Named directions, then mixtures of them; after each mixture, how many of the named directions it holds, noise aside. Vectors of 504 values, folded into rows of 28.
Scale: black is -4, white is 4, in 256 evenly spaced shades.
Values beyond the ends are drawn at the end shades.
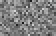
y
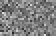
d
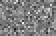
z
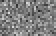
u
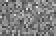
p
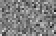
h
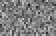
three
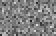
three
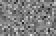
one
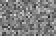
three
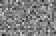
three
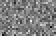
three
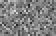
two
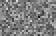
four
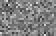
two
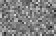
three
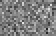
one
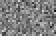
one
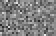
three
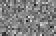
three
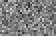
four
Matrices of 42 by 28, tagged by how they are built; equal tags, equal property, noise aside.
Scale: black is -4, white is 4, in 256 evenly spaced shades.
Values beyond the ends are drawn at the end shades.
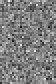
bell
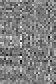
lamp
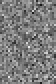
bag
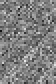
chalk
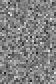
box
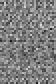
bell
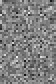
lamp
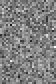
box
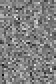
box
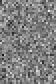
box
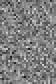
box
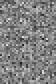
bag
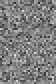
bell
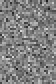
box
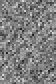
chalk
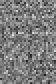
bell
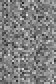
bag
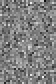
bag
